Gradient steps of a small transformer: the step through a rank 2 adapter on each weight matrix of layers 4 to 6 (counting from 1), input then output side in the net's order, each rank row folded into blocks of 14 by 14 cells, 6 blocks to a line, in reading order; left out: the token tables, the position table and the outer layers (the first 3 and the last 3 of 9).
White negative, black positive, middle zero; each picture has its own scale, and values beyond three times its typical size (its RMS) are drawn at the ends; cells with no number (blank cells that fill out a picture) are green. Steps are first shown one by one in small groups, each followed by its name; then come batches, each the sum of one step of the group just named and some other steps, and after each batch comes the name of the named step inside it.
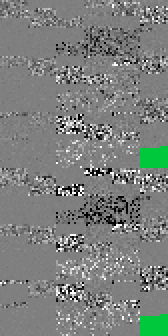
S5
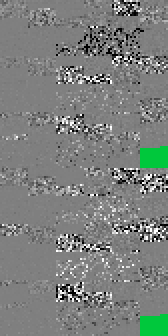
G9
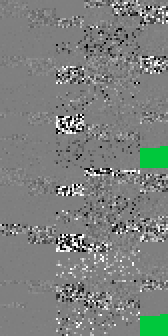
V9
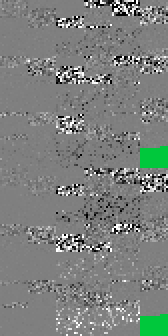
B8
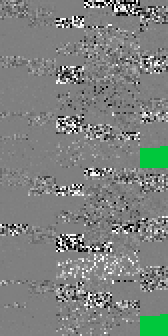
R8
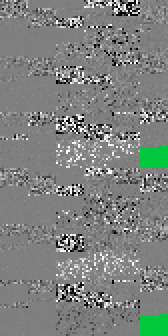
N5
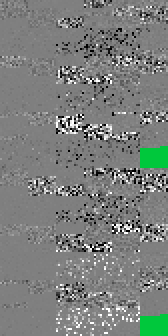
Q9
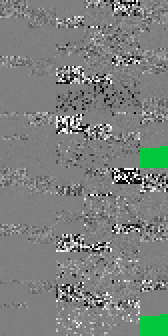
Q9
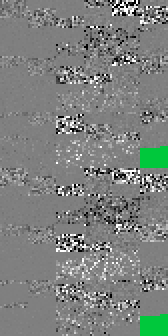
S5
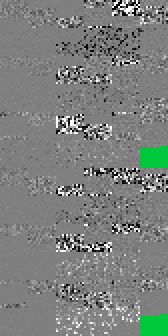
Q9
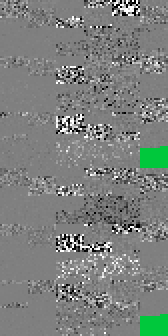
R8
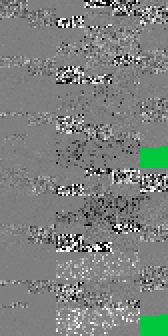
B8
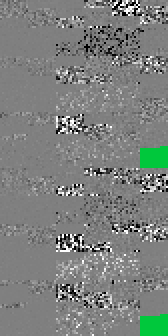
G9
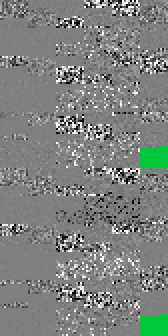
R8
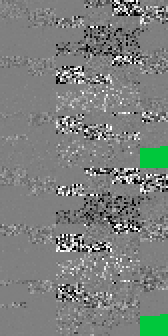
G9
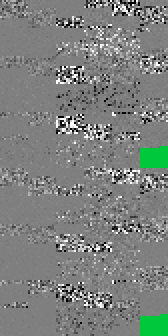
R8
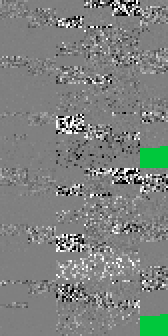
B8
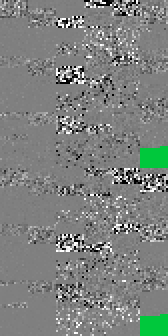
B8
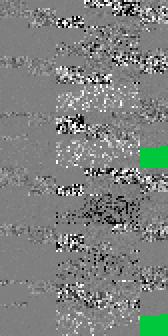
S5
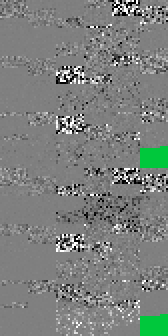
B8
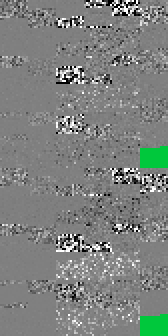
B8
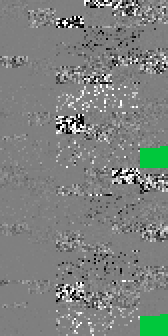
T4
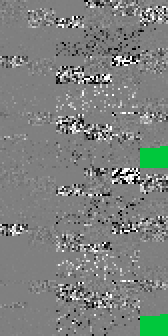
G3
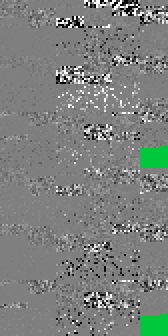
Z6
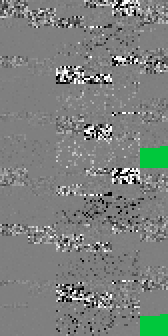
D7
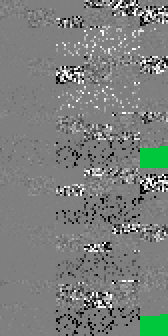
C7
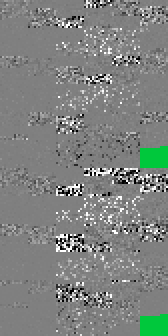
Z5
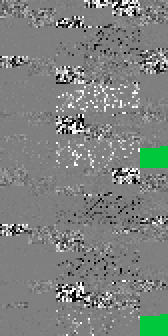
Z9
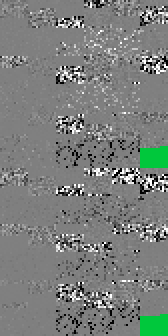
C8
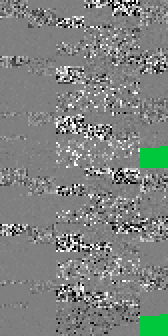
Z9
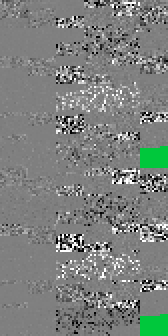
C8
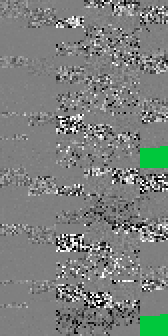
C8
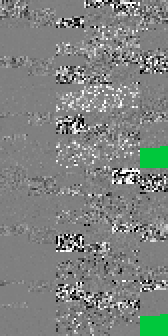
T4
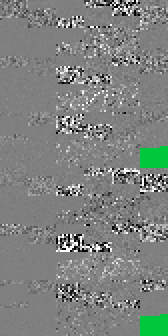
Z5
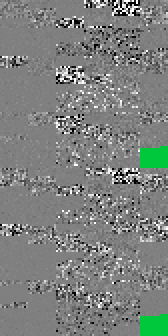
Z9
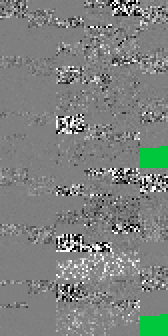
Z5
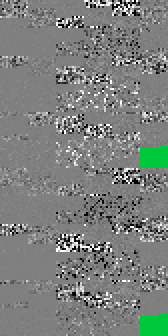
Z9
